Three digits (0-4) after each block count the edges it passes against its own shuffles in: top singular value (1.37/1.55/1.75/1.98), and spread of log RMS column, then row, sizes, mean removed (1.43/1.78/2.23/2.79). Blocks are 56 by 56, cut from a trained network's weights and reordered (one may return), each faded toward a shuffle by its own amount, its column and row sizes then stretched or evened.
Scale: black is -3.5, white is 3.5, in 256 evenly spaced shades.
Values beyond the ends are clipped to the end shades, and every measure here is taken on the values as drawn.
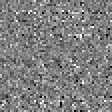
0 1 3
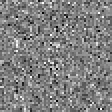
0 2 0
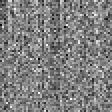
2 0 0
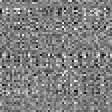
4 2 4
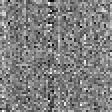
1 3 0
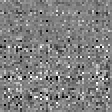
1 3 4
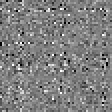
0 3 3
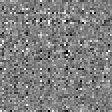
1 2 3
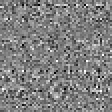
2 1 3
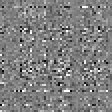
2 3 4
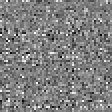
0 1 3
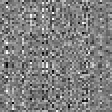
4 4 1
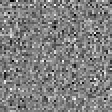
2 2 2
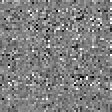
0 2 3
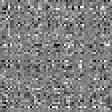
3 3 4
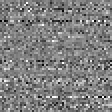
3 0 4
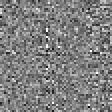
3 3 0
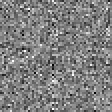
1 2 0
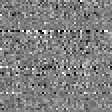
2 1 4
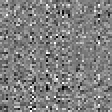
2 4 2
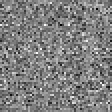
1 0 2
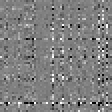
4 4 3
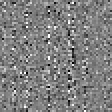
1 4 0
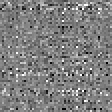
2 3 4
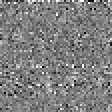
1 1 3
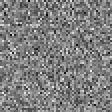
3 0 1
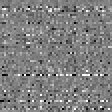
3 1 4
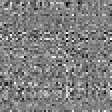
4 3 4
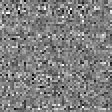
1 2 3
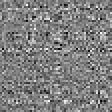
4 2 3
